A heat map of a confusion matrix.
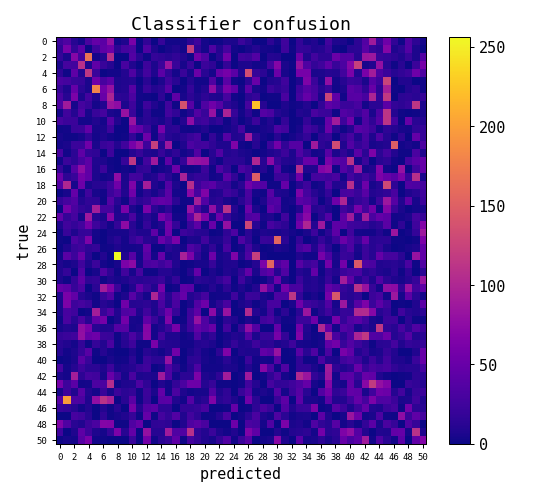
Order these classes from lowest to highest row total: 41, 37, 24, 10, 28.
24, 41, 10, 28, 37
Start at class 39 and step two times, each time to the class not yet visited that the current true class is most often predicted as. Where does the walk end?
50
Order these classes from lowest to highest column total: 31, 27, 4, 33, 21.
31, 21, 27, 4, 33
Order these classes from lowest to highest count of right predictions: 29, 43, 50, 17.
29, 50, 17, 43
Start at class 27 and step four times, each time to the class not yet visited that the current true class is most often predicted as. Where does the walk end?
18
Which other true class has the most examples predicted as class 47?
16
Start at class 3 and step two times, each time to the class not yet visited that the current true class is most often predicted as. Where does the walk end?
37
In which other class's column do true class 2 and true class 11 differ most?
4
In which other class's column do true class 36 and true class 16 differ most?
41
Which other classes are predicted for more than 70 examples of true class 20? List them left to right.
19, 39, 45
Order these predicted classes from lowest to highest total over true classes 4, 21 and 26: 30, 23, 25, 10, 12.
25, 10, 30, 12, 23
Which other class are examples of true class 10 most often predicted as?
45
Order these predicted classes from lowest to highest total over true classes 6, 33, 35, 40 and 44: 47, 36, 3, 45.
47, 36, 3, 45
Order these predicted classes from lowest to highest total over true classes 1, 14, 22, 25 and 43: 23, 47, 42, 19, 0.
47, 23, 0, 19, 42
